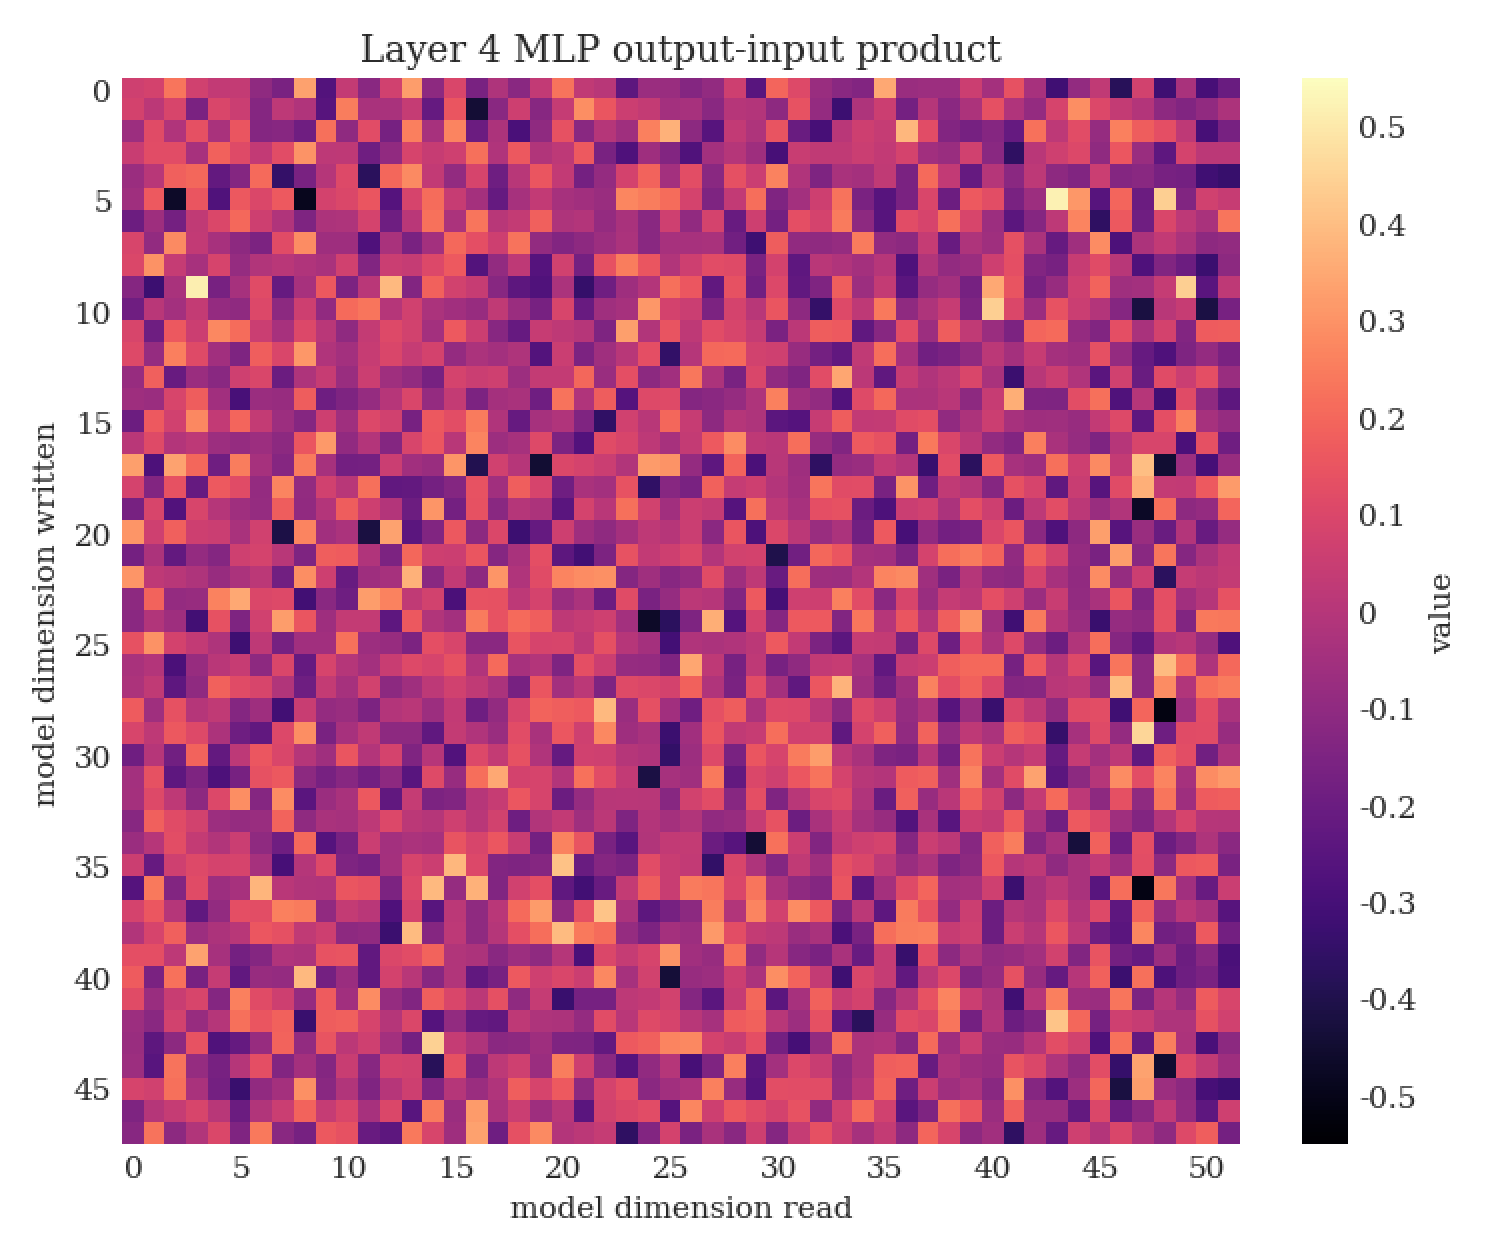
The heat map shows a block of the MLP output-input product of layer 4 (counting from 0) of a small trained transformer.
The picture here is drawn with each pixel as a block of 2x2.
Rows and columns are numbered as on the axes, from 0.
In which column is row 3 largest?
8
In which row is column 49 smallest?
16
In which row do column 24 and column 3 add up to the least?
24
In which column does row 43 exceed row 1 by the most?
14
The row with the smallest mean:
20
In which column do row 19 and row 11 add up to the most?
23
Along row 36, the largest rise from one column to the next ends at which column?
48
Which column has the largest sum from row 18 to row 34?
39
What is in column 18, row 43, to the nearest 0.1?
-0.1
